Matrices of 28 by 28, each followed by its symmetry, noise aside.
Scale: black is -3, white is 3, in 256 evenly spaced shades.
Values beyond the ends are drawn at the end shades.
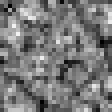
symmetric.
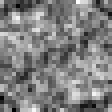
same after a half turn.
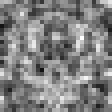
mirrored left to right.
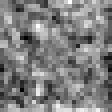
antisymmetric.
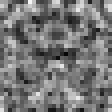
mirrored left to right.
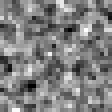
antisymmetric.
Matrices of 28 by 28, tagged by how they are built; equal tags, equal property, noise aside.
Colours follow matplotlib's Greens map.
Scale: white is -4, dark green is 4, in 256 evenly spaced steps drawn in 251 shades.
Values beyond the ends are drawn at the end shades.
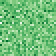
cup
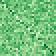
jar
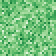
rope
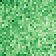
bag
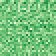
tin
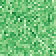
jar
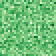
tin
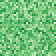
tin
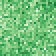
bag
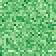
tin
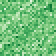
rope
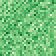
rope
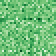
cup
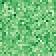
jar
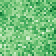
bag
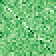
jar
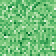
tin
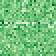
cup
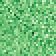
jar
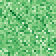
jar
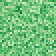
tin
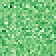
cup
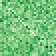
jar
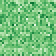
tin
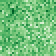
bag
